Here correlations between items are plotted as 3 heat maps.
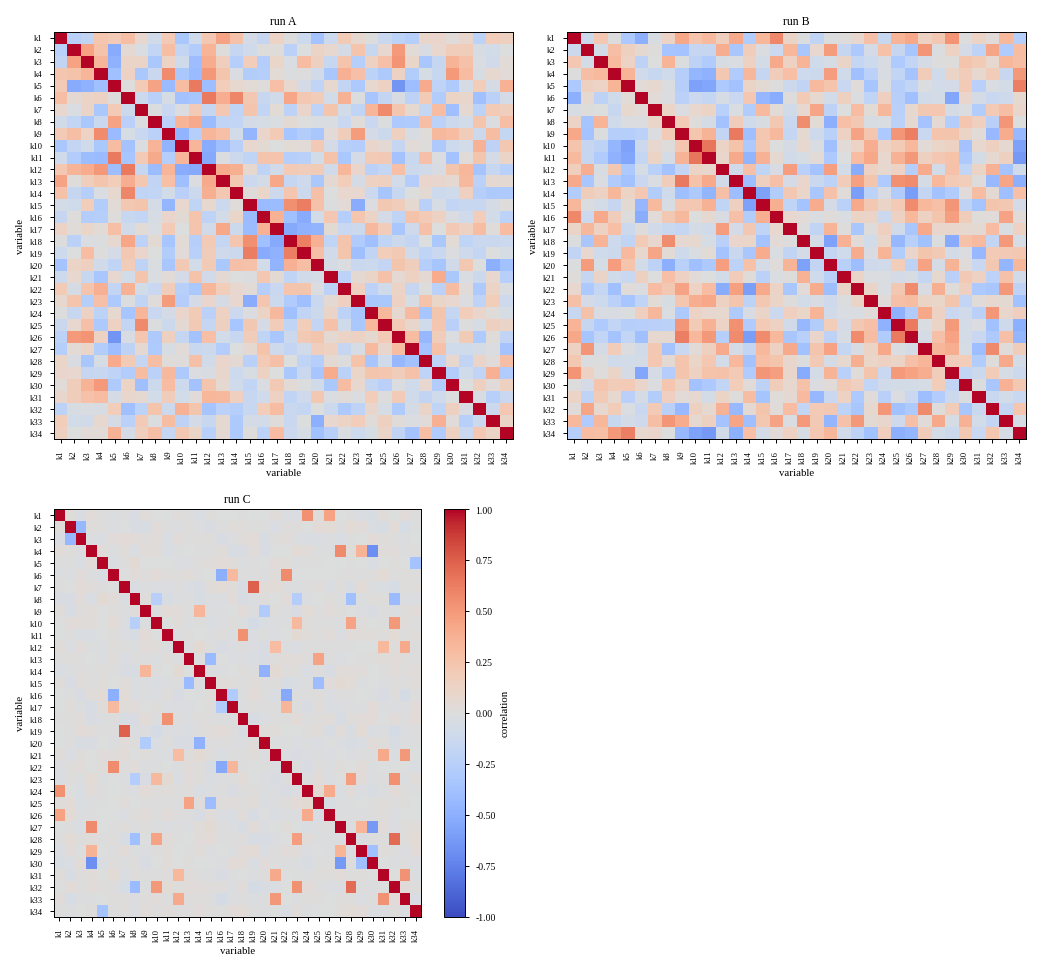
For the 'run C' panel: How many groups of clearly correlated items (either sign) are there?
11
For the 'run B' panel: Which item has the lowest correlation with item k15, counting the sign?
k14
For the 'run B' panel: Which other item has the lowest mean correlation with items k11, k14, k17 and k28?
k5
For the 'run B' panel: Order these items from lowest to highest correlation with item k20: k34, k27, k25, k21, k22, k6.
k22, k21, k6, k25, k34, k27
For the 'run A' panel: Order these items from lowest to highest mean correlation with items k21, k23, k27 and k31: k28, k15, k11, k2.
k15, k28, k11, k2
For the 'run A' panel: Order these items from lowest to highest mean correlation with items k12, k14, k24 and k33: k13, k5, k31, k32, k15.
k32, k5, k15, k31, k13
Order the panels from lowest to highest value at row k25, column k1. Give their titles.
run A, run C, run B
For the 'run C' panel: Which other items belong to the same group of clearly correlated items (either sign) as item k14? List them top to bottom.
k9, k20
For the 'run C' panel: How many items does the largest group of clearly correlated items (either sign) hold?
5
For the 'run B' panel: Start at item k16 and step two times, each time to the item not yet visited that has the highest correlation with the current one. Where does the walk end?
k29
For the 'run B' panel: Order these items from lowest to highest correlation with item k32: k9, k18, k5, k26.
k9, k26, k18, k5
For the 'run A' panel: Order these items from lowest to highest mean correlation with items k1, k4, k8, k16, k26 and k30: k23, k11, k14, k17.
k11, k14, k17, k23
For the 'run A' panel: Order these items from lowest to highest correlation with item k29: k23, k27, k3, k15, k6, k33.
k6, k3, k15, k23, k27, k33
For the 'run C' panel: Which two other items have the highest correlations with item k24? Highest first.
k1, k26
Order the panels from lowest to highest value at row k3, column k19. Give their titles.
run B, run C, run A
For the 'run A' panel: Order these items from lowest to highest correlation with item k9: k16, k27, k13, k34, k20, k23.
k20, k34, k27, k16, k13, k23
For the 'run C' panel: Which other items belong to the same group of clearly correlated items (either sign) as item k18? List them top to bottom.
k11
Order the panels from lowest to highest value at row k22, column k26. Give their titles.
run C, run A, run B
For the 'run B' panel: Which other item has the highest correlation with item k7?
k19
